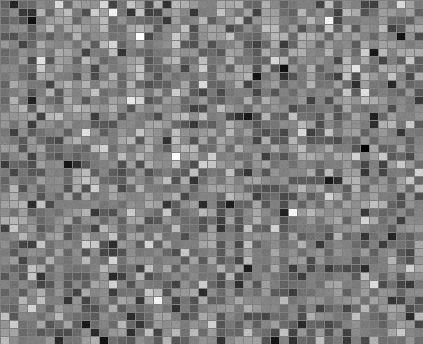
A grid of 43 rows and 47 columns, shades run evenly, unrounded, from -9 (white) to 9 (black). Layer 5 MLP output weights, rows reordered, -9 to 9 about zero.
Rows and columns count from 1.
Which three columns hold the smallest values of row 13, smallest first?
15, 16, 41
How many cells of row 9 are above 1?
16
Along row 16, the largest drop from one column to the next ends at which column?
43
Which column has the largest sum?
32
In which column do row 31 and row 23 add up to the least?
10
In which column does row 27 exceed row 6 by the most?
13
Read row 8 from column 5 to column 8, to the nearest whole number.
-7 3 -2 -2
